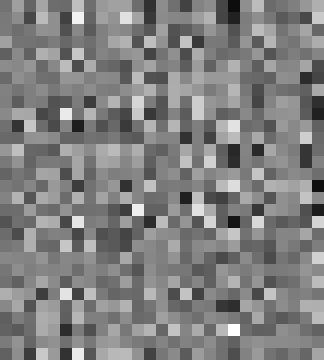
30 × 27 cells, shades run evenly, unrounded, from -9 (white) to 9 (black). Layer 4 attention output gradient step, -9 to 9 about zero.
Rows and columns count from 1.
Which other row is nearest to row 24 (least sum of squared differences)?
27
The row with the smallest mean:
8
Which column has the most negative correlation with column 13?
7
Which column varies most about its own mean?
20
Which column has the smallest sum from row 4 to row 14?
12
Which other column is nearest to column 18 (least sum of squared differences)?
9
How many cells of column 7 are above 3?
5
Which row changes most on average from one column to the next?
19
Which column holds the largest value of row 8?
22
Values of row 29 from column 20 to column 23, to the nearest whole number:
2 -1 -1 -1
